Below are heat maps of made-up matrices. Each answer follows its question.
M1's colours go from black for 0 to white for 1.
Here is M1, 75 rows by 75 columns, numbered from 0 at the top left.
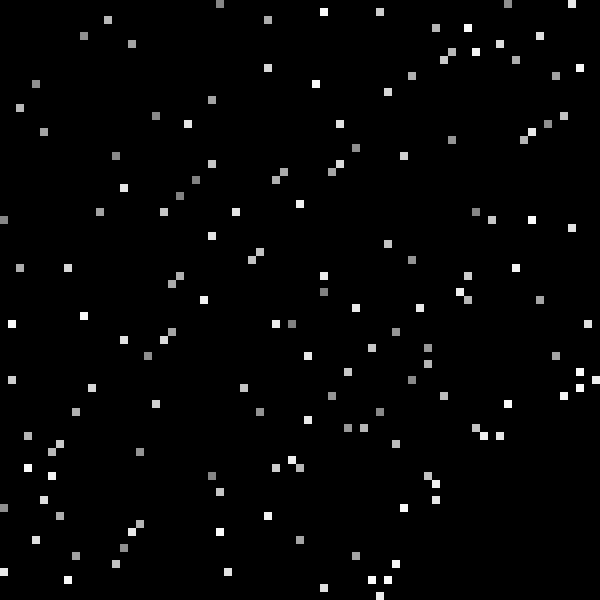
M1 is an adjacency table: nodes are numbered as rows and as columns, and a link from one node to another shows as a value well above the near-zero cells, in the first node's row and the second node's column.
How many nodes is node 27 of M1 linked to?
3
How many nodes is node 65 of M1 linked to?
1
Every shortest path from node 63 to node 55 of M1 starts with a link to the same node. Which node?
node 50
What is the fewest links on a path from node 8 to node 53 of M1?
4
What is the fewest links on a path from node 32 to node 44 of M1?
4
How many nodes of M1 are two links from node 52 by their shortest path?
1
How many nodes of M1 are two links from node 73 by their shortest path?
3
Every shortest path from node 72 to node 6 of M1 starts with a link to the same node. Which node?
node 46
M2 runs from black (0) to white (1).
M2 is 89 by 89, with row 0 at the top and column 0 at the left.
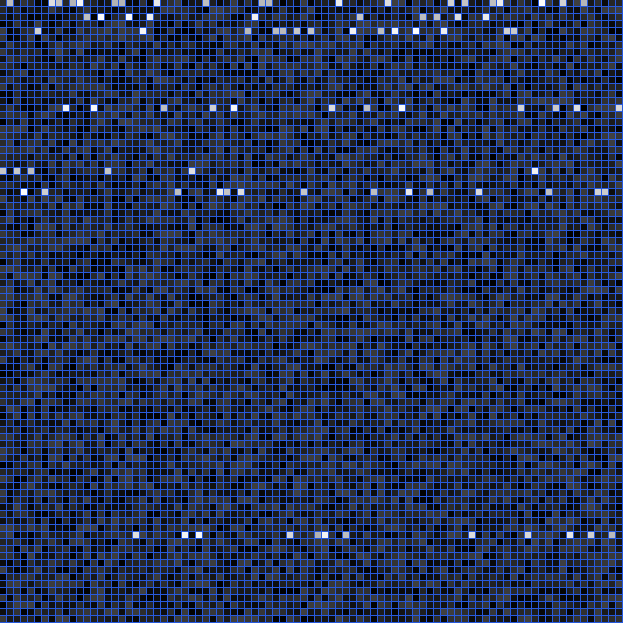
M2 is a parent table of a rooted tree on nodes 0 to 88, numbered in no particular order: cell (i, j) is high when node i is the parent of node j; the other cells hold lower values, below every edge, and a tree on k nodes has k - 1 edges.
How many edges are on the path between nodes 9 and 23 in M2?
2
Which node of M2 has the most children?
0
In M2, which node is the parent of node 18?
2
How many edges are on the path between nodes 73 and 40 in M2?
2
